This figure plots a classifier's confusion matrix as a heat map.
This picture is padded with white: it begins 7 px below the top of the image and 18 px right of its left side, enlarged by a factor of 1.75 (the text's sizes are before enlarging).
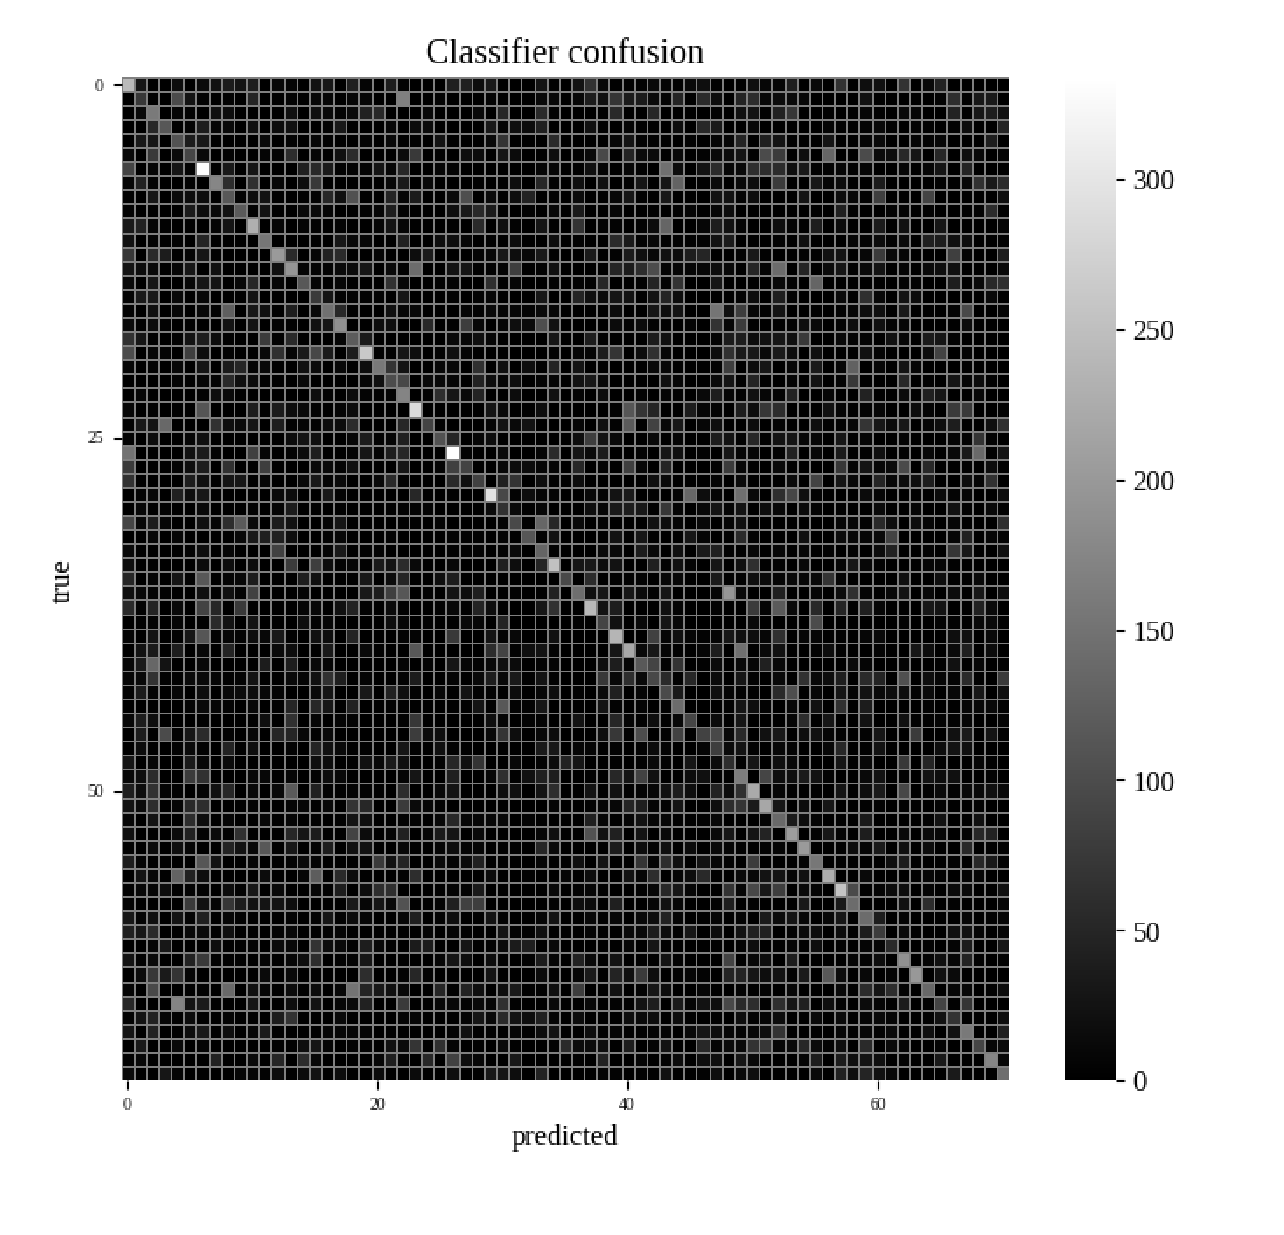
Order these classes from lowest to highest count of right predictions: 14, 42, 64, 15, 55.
15, 42, 14, 64, 55
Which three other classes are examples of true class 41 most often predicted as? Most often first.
2, 42, 44
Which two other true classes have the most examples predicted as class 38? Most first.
5, 42
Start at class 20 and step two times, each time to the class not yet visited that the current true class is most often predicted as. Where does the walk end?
22
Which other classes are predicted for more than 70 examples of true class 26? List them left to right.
0, 10, 68
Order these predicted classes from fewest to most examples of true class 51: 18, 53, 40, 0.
53, 0, 40, 18
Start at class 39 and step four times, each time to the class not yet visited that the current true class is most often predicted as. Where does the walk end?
37
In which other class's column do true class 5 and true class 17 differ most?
56
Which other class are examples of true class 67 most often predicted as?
52
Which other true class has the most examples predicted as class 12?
33
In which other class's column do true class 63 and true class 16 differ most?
47
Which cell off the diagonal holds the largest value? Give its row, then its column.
36, 48
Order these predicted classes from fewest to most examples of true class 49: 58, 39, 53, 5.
58, 53, 39, 5
